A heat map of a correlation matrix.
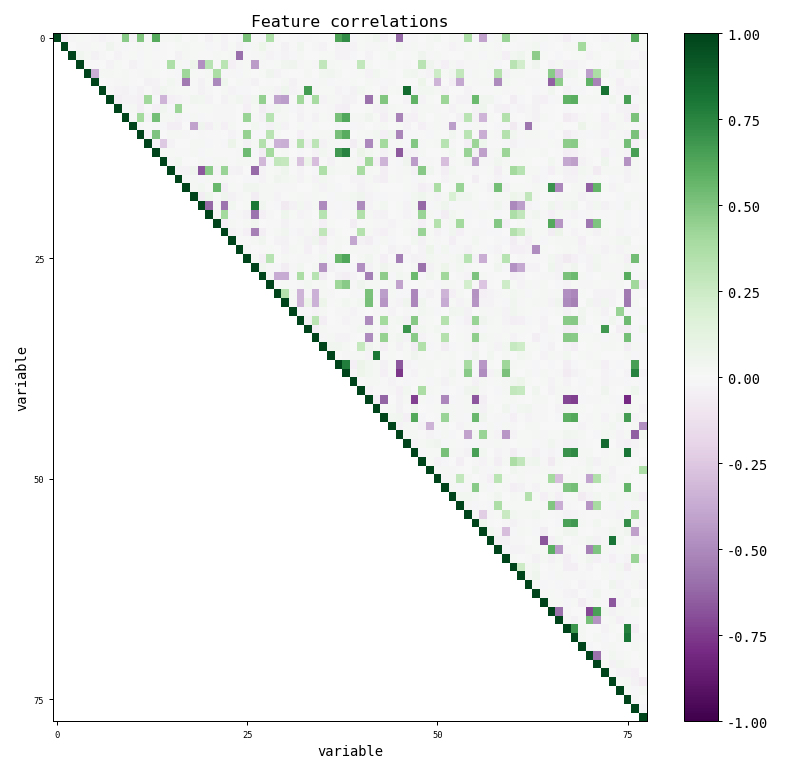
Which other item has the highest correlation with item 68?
75
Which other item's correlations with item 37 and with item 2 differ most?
38
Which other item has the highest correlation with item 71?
65
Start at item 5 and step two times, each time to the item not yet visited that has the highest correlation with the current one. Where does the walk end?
66
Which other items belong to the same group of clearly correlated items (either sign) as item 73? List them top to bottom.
57, 64
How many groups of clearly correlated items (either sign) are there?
14
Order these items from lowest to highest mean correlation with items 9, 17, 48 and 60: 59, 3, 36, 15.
36, 59, 3, 15
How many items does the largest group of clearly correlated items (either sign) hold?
16
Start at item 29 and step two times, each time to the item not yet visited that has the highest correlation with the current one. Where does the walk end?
30
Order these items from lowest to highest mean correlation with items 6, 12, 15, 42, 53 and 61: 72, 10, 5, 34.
5, 10, 34, 72
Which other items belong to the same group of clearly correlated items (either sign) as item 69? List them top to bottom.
1
